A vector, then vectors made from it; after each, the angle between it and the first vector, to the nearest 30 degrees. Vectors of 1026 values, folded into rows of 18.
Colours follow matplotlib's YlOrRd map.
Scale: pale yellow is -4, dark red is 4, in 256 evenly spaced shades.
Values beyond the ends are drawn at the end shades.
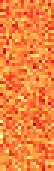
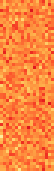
30 degrees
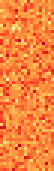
120 degrees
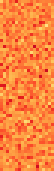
120 degrees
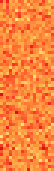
60 degrees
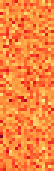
150 degrees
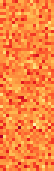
150 degrees
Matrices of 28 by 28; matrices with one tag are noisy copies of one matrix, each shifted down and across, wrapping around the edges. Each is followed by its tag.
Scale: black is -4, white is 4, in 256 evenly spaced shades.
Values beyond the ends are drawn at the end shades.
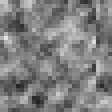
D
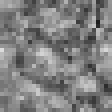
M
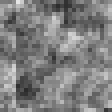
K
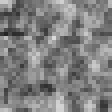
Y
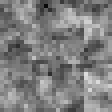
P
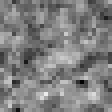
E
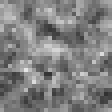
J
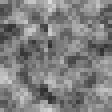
J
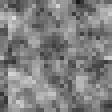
P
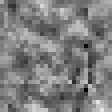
M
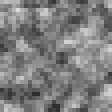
D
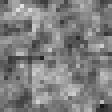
P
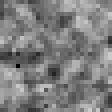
D
